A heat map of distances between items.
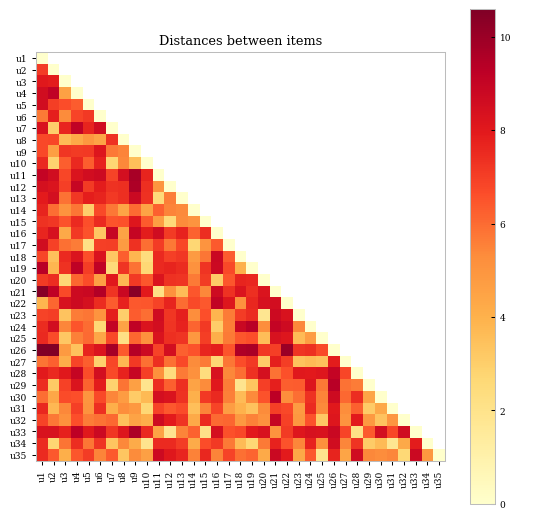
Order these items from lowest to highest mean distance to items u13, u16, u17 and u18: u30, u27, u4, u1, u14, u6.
u14, u27, u30, u6, u4, u1
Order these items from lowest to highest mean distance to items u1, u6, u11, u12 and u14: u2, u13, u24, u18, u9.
u13, u24, u18, u2, u9
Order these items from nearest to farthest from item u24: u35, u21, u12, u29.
u35, u12, u29, u21
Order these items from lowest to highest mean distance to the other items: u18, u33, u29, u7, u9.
u29, u18, u7, u9, u33
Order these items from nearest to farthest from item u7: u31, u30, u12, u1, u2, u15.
u2, u31, u30, u15, u12, u1
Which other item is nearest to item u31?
u34
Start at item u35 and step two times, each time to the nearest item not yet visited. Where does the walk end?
u8
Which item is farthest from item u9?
u21
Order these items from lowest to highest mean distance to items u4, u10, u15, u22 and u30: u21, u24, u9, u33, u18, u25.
u18, u9, u25, u33, u24, u21
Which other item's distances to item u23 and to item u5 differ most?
u20
